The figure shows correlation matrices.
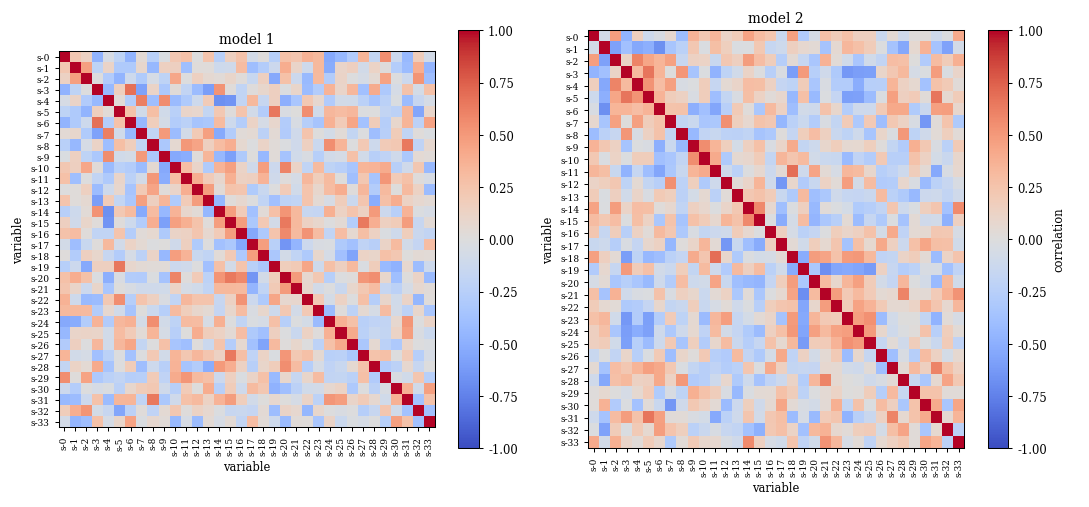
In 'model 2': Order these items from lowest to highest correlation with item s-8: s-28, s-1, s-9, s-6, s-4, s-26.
s-9, s-1, s-4, s-26, s-6, s-28
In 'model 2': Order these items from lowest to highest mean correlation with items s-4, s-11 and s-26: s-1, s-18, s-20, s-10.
s-1, s-20, s-18, s-10
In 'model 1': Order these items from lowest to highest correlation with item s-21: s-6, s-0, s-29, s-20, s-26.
s-29, s-6, s-26, s-0, s-20
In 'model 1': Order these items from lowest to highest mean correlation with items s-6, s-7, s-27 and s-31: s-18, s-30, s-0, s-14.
s-0, s-18, s-14, s-30
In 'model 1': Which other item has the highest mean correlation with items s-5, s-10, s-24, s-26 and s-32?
s-14
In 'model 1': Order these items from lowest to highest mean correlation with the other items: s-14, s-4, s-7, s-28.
s-4, s-7, s-28, s-14
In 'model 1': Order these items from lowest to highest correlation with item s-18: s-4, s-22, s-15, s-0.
s-22, s-4, s-0, s-15
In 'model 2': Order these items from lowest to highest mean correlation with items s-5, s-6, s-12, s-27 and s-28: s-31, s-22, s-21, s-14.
s-22, s-14, s-21, s-31
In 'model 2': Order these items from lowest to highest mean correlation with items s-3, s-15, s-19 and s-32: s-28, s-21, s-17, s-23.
s-23, s-21, s-17, s-28
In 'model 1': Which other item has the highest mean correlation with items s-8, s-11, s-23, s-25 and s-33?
s-31
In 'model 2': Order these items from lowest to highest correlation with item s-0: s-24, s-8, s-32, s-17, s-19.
s-8, s-19, s-17, s-32, s-24
